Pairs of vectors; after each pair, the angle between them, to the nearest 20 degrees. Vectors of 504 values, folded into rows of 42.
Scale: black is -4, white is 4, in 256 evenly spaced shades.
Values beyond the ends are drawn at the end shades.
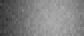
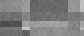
80 degrees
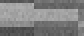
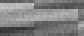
20 degrees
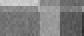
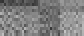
140 degrees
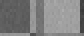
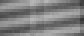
80 degrees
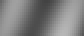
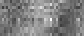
140 degrees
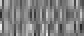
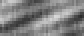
100 degrees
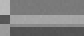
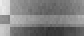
40 degrees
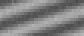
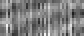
120 degrees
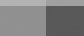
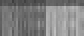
160 degrees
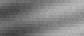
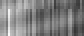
140 degrees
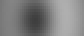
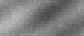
100 degrees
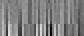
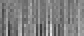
160 degrees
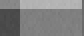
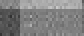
20 degrees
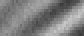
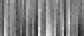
80 degrees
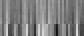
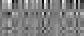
100 degrees
